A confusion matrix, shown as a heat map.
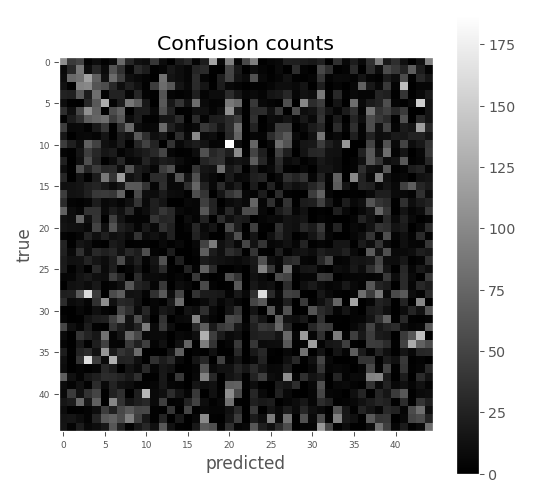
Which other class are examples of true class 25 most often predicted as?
24
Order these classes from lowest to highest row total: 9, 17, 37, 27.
37, 27, 17, 9
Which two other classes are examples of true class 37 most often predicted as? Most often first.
17, 39
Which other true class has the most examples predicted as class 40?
28
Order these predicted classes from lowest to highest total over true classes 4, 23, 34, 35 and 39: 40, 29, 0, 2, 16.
40, 16, 0, 29, 2
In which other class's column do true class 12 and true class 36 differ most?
6
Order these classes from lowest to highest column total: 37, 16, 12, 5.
16, 5, 12, 37
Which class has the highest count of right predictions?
5
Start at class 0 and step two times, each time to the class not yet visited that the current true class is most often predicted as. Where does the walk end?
38
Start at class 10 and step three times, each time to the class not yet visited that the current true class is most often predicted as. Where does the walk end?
3
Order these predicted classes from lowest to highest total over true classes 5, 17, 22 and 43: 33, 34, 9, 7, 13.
13, 34, 7, 33, 9
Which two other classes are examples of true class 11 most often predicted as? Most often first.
21, 39
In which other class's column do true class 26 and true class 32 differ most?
10
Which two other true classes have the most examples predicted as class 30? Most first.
34, 16
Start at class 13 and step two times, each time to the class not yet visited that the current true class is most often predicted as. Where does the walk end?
2
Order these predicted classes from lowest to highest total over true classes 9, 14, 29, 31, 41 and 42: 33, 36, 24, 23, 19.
19, 36, 24, 23, 33
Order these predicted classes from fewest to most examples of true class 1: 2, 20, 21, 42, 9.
21, 9, 20, 42, 2
